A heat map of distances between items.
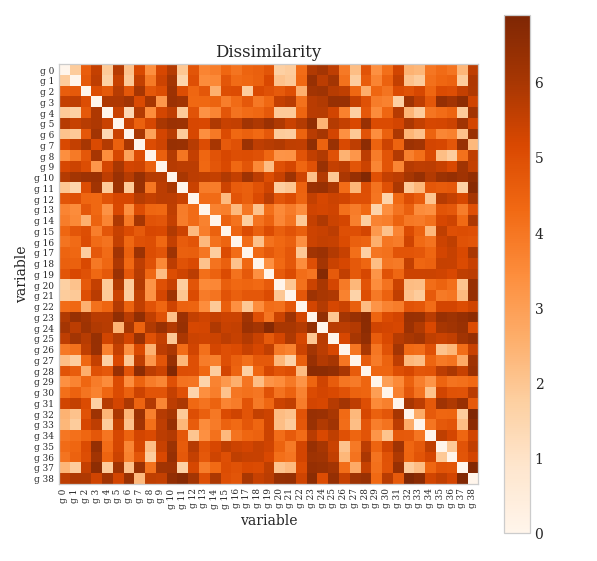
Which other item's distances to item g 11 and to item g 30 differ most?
g 12
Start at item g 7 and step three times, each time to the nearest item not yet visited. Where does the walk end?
g 13
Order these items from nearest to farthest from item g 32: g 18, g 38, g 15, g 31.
g 15, g 18, g 31, g 38
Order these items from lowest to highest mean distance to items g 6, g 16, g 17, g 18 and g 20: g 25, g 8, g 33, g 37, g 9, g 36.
g 33, g 37, g 8, g 9, g 36, g 25
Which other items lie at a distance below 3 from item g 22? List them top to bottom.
g 2, g 14, g 17, g 28
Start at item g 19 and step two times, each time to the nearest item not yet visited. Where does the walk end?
g 3
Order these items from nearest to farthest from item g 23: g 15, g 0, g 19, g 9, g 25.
g 25, g 19, g 9, g 15, g 0
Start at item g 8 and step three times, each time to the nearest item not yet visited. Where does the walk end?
g 26
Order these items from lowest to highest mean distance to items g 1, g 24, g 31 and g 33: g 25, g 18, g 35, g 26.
g 18, g 26, g 35, g 25
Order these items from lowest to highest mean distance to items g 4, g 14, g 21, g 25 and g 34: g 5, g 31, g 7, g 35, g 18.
g 18, g 35, g 31, g 5, g 7
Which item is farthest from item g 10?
g 28
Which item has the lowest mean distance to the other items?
g 29
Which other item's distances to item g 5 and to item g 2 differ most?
g 17
